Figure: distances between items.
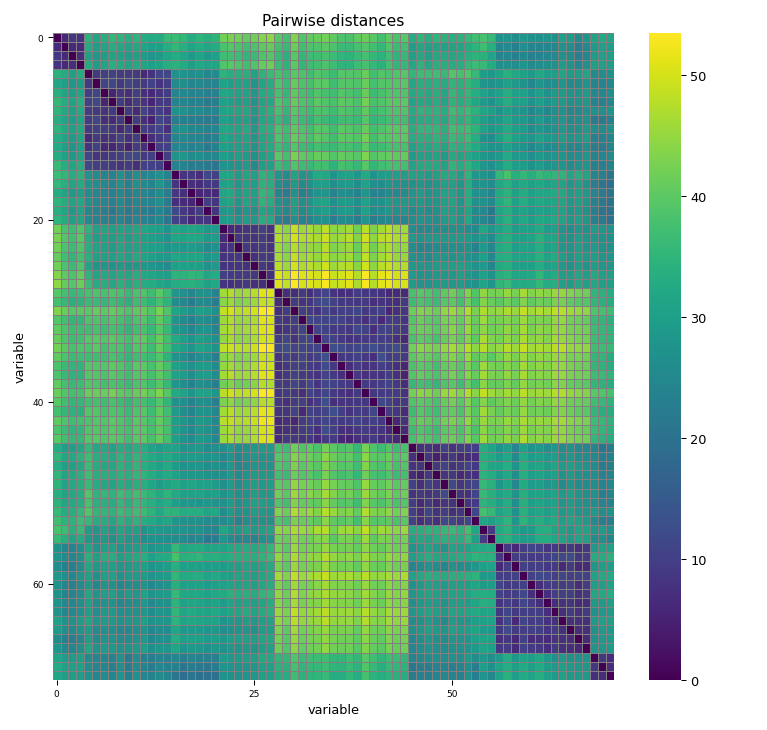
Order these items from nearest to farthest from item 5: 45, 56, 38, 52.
56, 45, 52, 38
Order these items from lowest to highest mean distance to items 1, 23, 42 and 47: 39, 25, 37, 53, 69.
53, 69, 25, 37, 39
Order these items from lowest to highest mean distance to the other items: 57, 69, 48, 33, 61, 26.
69, 48, 61, 57, 33, 26
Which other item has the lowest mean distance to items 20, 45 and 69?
70
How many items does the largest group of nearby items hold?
17
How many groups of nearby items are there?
9
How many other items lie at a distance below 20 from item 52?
8
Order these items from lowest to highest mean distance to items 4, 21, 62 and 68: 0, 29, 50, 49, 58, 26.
58, 26, 49, 50, 0, 29
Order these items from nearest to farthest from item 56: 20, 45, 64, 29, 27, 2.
64, 2, 45, 20, 27, 29
